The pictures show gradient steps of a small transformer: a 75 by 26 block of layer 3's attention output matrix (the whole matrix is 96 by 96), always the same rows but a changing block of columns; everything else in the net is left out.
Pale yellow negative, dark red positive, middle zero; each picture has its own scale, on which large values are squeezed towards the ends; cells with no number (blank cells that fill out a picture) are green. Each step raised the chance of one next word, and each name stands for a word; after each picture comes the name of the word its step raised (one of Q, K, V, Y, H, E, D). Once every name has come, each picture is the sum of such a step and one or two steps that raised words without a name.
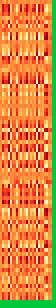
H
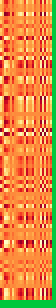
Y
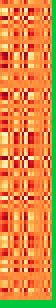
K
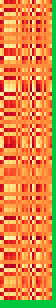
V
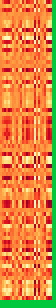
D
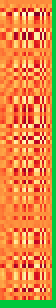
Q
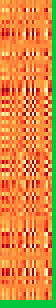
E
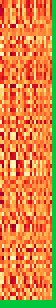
H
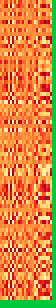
V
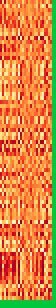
Y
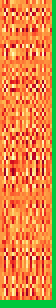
H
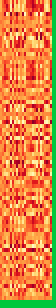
Q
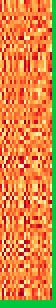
K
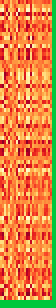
Q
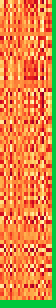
V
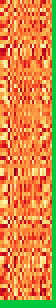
V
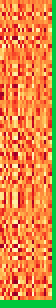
H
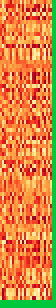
E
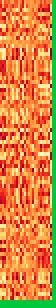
H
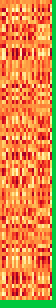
H
